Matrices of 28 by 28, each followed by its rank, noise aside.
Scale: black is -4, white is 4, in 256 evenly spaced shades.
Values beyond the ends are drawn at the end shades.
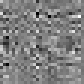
four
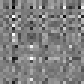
two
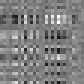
one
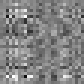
two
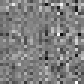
four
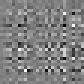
two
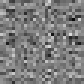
four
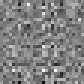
four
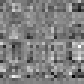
three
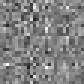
four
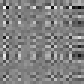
one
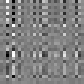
one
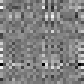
two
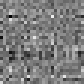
four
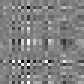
one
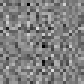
four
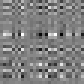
one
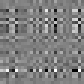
one
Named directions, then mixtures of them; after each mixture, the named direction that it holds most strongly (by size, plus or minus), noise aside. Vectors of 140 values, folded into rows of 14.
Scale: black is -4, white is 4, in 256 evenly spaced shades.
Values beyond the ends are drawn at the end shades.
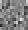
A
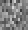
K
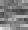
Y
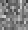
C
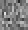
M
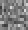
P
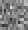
P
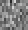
K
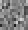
A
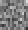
A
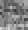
Y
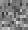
K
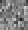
A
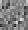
A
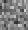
P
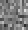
P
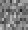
K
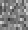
P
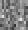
A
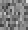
A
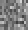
P
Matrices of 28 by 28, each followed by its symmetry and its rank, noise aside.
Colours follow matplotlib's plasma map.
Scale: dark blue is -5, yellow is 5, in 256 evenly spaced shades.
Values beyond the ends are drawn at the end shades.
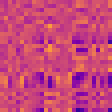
symmetric, rank two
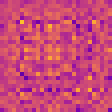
symmetric, rank three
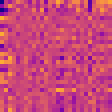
no symmetry, rank three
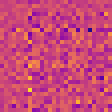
antisymmetric, rank four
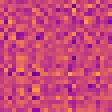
no symmetry, rank three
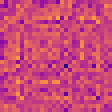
symmetric, rank four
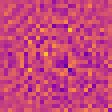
symmetric, rank four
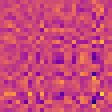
no symmetry, rank three
